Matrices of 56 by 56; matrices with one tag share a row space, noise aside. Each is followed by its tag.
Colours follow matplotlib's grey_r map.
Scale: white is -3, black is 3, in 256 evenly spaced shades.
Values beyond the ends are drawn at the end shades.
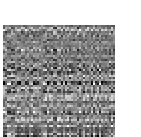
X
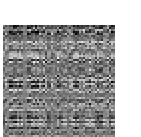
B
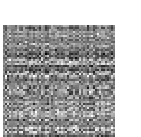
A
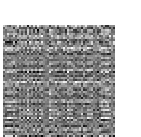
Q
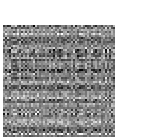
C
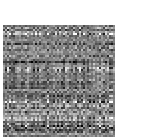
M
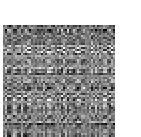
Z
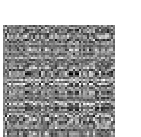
A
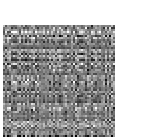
C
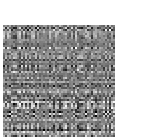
C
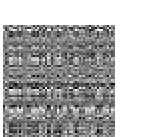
B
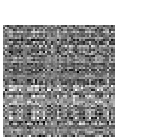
B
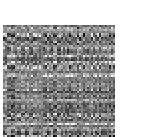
X
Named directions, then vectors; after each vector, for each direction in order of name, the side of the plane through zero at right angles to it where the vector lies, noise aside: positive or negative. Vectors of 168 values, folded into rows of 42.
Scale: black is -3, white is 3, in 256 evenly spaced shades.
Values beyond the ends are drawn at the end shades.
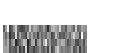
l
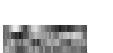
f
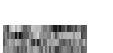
positive, negative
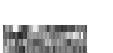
positive, positive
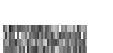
negative, positive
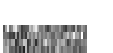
positive, positive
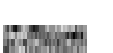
negative, negative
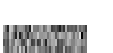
positive, negative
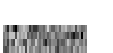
negative, negative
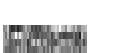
negative, positive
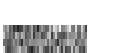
negative, positive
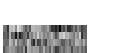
positive, negative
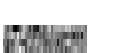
negative, negative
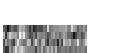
negative, negative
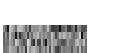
positive, negative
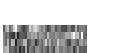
positive, positive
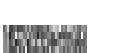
negative, positive
